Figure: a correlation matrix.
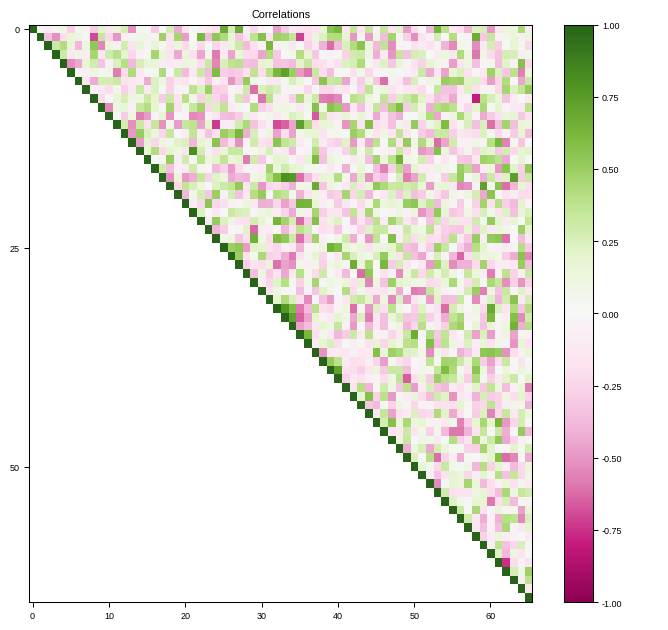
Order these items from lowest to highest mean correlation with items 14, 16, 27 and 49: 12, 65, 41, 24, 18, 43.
24, 41, 65, 43, 18, 12
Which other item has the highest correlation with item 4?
64
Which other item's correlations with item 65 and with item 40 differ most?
25
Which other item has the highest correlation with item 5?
33
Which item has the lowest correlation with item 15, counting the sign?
28
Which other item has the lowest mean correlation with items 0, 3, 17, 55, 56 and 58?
49
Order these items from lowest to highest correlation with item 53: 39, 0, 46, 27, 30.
46, 30, 39, 27, 0
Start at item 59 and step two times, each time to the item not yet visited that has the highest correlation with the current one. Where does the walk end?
37
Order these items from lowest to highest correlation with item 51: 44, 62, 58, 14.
14, 62, 44, 58
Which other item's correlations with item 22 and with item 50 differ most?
35
